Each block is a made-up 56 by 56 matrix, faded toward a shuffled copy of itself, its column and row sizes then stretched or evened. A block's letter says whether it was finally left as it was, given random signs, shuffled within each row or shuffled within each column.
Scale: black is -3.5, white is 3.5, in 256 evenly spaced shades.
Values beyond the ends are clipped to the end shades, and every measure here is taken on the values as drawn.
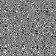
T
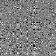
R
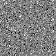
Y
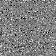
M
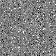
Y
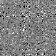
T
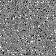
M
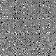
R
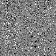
Y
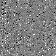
Y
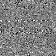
M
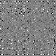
R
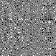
R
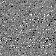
M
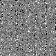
Y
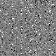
Y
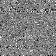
M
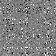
T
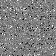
M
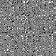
R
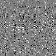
R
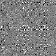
T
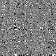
T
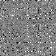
T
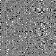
R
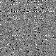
T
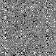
T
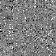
R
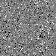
Y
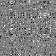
R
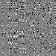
R
